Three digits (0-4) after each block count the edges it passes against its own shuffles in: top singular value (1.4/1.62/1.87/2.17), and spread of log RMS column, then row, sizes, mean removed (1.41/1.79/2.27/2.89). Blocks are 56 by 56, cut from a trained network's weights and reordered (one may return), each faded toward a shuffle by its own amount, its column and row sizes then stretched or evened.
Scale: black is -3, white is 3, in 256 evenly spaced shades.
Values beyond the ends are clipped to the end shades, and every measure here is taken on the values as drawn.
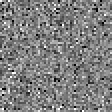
0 1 1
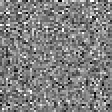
2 2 1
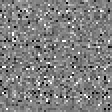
0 1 2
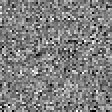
2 1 2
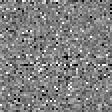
1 0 2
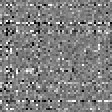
3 2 3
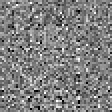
3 3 1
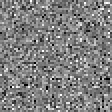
1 1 1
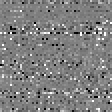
1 0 4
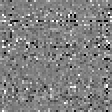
1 1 3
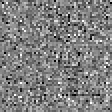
0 1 2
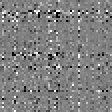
3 4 3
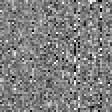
0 4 0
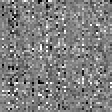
0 4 2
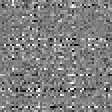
1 2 4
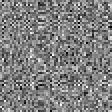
4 1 1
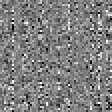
1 4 1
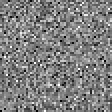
3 0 0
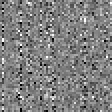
1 4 0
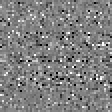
0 0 3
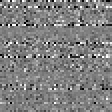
4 1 4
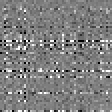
4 2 4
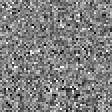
1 0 1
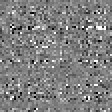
0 2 4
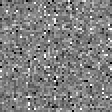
0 2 0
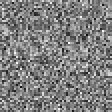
3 0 0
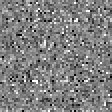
1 1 2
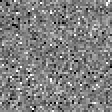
0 1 0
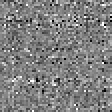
0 2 3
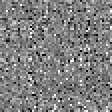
2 2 1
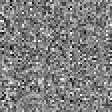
0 2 1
